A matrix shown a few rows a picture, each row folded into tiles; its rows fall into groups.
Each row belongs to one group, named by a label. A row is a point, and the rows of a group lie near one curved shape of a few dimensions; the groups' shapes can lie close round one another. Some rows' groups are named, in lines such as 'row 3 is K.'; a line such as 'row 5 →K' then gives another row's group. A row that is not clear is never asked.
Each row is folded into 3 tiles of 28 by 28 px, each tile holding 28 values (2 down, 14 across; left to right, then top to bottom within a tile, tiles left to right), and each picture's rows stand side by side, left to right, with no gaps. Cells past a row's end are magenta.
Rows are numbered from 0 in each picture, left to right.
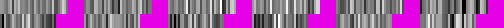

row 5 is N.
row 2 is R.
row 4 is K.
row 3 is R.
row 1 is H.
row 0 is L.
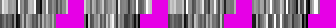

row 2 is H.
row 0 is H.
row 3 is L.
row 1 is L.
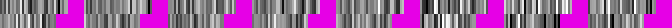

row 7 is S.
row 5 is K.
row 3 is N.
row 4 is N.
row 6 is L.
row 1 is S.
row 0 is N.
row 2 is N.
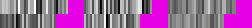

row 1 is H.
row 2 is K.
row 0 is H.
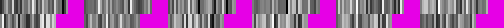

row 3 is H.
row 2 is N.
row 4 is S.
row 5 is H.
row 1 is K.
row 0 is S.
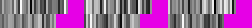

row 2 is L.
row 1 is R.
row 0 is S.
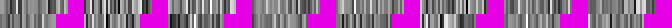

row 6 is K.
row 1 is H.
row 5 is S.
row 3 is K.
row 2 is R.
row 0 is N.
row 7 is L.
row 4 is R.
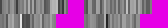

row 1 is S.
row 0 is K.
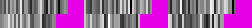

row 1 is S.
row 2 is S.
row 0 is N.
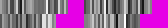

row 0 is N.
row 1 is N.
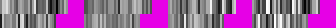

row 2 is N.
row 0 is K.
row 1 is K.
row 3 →K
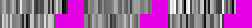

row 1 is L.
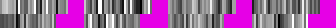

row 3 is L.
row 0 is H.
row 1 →K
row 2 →N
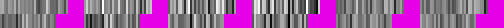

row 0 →H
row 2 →H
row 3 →R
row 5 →S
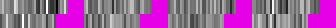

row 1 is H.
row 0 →K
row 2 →S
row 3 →H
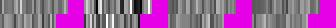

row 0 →S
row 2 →L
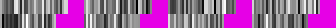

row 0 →R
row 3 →L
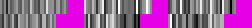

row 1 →L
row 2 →S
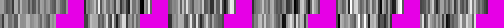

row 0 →H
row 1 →L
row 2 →L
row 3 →N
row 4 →L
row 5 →L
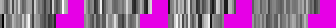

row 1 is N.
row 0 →L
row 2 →N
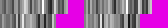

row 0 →N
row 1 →N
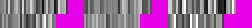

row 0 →N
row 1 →K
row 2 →K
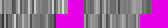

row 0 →L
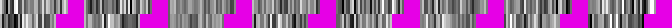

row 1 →S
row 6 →R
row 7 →L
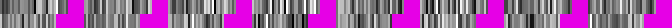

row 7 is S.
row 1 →N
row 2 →S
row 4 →R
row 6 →L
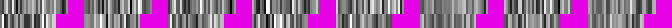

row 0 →S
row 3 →K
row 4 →L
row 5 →S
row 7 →N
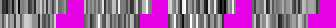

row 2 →K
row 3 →L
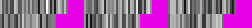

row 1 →R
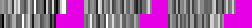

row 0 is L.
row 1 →K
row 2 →N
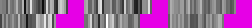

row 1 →K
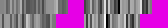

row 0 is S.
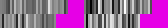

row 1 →K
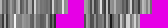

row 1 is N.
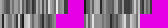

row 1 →L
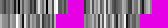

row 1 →N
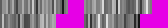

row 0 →S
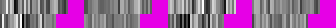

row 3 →R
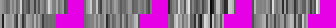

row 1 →R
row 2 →N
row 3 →S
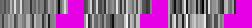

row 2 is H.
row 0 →L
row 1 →S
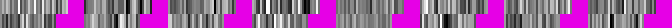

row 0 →R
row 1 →N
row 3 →K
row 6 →R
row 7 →H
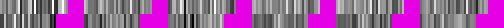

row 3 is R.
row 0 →L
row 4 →R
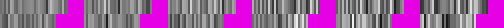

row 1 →H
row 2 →R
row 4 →N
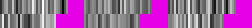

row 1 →H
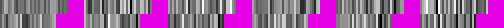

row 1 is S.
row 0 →K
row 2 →L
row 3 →N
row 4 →N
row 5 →R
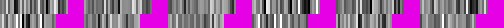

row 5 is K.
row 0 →K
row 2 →S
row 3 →K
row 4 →H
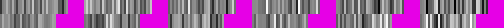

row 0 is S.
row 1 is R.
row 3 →K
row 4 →N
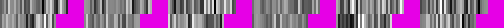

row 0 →N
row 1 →N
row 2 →S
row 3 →K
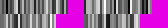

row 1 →S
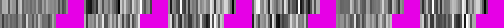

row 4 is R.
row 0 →H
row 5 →S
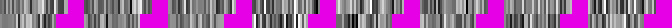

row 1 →L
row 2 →N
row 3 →S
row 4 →H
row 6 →R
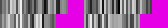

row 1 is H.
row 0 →N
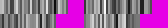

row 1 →N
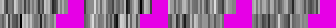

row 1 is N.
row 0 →H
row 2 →H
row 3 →H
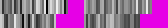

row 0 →L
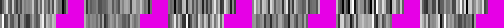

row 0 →S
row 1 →S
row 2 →R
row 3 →R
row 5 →S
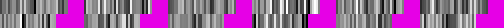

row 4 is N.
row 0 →H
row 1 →S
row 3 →L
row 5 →L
